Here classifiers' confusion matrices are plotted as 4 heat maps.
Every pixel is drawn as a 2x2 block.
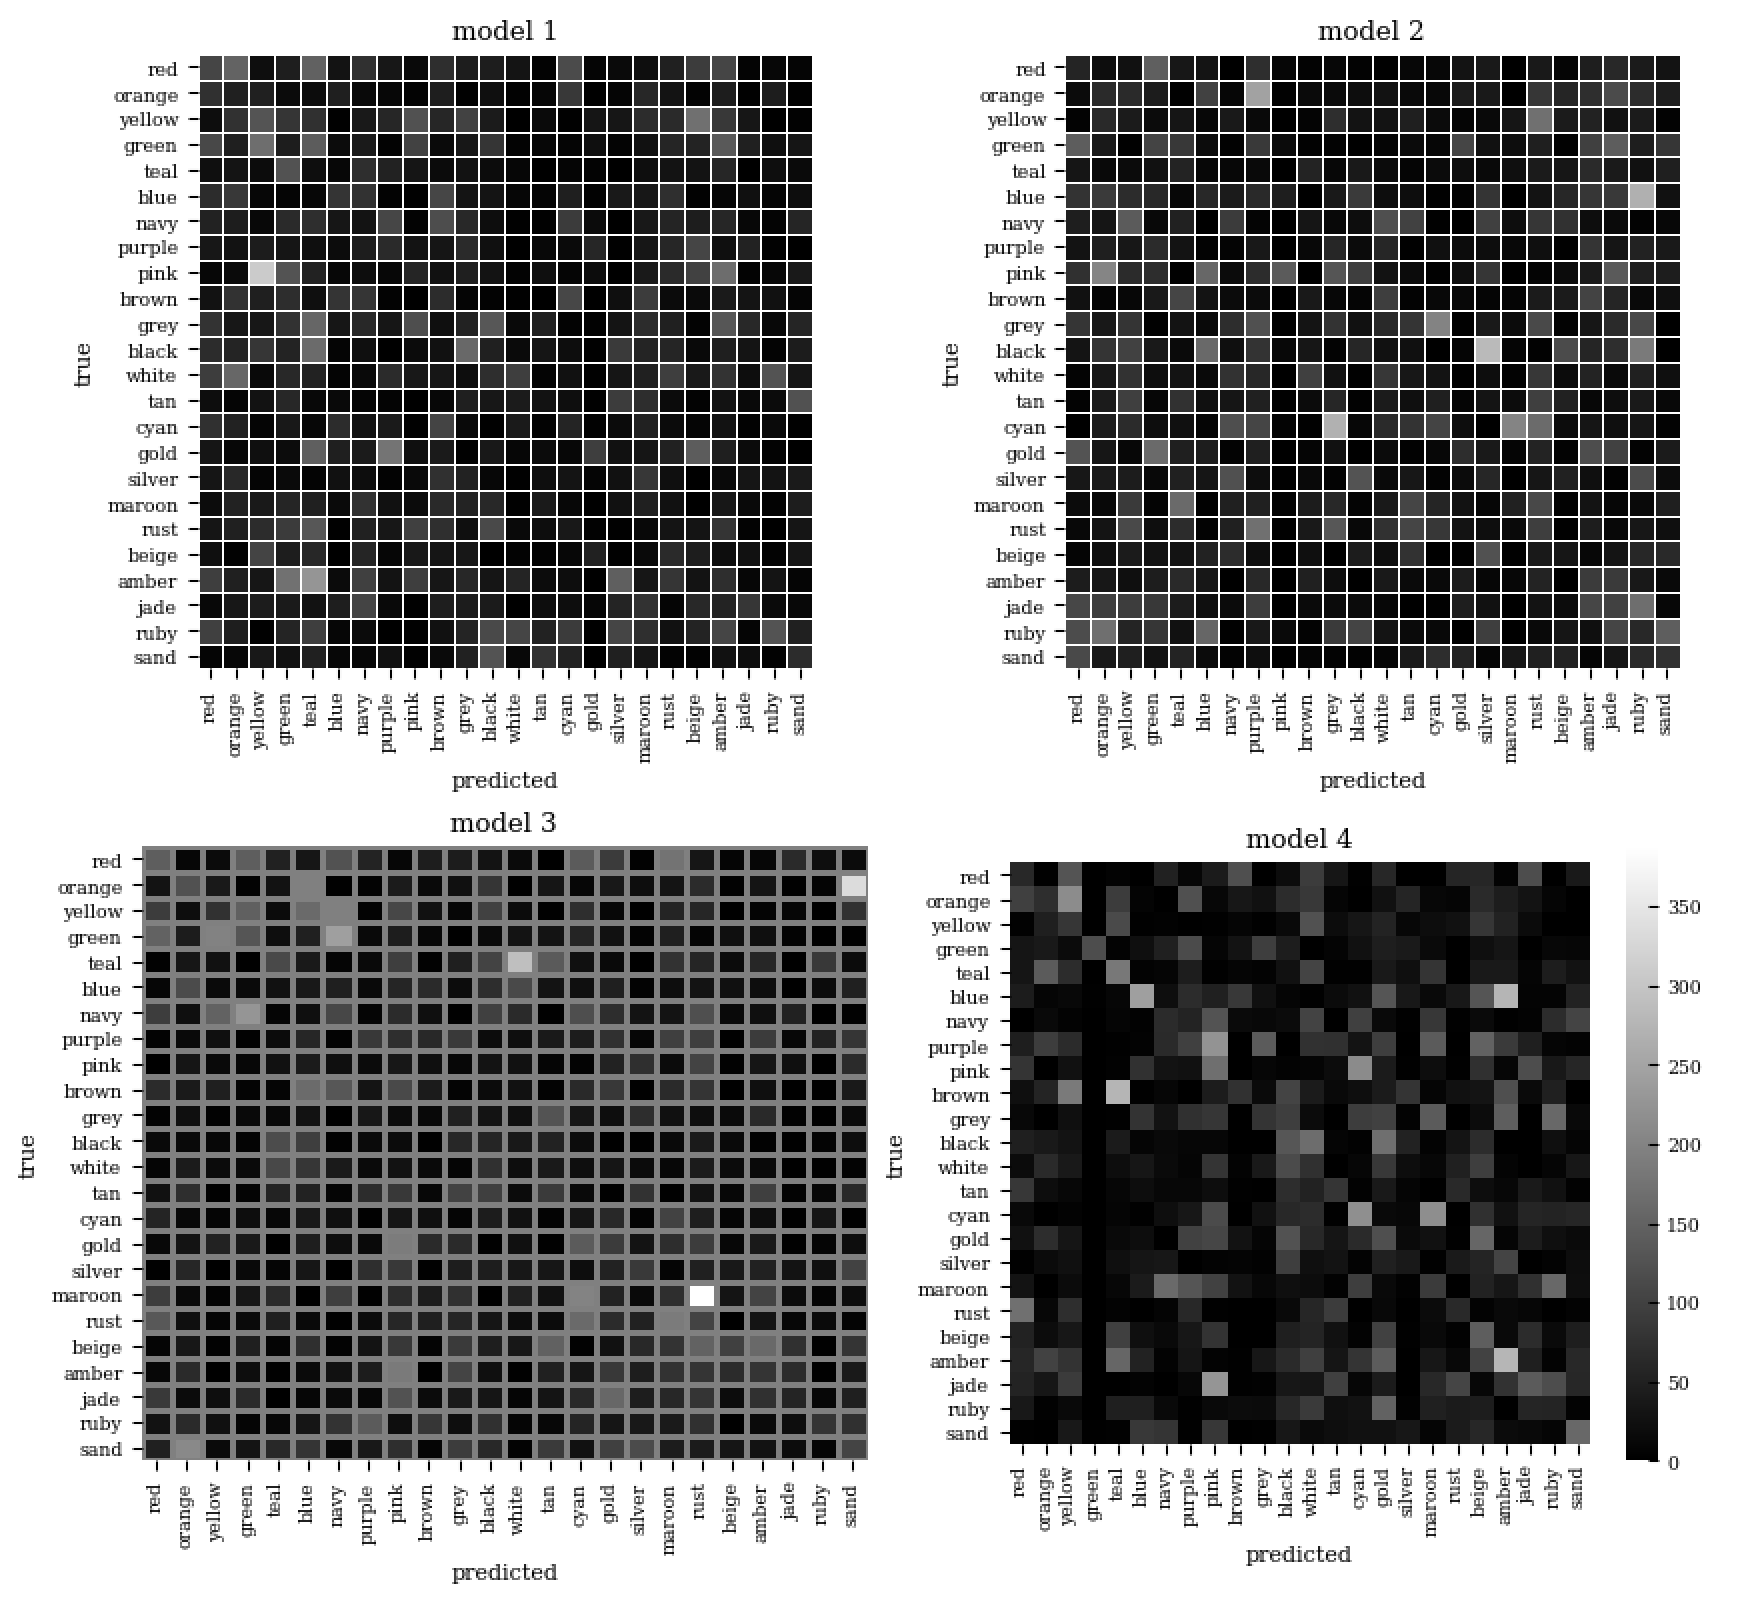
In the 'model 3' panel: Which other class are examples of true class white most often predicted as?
teal
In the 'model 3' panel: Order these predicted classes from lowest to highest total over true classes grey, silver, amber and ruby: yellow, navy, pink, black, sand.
yellow, navy, black, sand, pink
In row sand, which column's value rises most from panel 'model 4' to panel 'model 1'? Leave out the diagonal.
black
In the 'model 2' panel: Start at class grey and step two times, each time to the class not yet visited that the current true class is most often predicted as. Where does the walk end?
maroon
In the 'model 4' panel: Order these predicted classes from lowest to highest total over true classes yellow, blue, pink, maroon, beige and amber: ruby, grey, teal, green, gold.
green, grey, ruby, teal, gold
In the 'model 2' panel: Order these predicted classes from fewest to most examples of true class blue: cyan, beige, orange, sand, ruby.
cyan, sand, beige, orange, ruby
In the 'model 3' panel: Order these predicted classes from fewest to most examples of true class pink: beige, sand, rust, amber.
beige, amber, sand, rust
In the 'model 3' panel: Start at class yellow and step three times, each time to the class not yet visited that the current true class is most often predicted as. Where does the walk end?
red
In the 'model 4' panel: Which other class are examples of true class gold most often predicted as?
beige
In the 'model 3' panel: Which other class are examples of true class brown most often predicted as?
blue
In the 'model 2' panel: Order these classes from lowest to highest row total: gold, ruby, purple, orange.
purple, gold, orange, ruby
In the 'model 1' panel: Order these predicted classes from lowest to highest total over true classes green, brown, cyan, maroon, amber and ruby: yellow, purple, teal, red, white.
purple, white, yellow, red, teal
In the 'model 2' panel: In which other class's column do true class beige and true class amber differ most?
silver
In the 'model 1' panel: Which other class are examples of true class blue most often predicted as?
brown
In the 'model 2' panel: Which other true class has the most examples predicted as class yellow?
navy
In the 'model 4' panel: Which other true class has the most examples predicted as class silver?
brown
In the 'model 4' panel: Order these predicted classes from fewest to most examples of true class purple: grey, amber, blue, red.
blue, red, amber, grey
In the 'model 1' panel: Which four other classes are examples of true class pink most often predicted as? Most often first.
yellow, amber, green, beige
